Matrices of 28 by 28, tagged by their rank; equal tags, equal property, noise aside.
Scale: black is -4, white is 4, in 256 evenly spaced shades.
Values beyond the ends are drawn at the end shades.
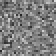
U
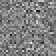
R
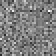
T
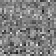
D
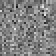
D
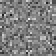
U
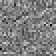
U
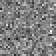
D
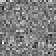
D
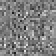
T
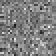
D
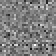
T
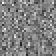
D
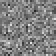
U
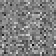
D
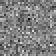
U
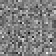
D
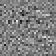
D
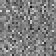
U
